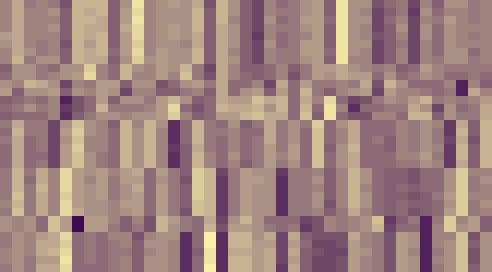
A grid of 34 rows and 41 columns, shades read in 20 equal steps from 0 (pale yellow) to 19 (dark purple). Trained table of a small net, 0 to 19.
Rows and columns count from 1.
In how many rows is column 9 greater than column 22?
7
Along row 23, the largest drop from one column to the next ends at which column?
17
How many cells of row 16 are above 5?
35
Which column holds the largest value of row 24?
24
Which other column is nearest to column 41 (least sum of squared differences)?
23
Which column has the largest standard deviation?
6
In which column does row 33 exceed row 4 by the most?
29
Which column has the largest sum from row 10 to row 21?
38
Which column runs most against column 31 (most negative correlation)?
41
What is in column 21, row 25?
7
